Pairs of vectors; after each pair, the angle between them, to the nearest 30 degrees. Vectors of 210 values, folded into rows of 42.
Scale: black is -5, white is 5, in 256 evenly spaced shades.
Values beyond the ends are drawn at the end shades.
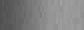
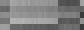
120 degrees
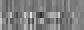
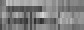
120 degrees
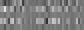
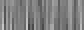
90 degrees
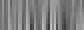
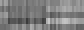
120 degrees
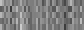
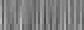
90 degrees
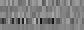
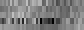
30 degrees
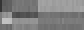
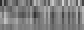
60 degrees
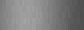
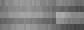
60 degrees
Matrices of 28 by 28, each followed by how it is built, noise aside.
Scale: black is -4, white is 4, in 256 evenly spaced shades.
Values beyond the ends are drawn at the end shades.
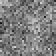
smooth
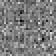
low rank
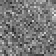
Toeplitz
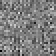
low rank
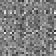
low rank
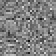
low rank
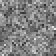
smooth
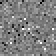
sparse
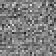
low rank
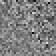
upper triangular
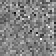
upper triangular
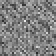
Toeplitz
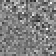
upper triangular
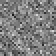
Toeplitz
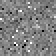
sparse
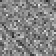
Toeplitz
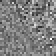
upper triangular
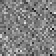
Toeplitz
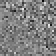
upper triangular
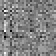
low rank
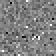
sparse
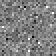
sparse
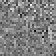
upper triangular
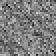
Toeplitz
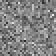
Toeplitz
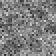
smooth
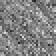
Toeplitz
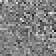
upper triangular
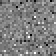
sparse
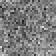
smooth
